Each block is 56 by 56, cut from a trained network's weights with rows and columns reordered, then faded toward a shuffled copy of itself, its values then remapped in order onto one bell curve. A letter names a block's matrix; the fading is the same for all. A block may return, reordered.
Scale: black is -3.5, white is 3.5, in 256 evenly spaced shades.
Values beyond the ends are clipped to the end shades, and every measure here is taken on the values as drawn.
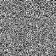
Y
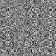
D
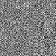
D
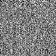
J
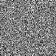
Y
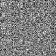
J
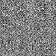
J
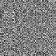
D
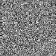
Y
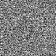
J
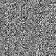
Y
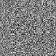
Y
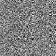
Y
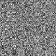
Y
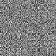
D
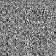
J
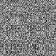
D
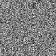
J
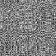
D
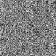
J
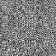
D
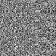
J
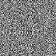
Y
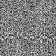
J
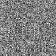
J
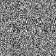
Y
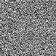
J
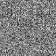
Y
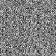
J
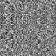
D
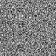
J
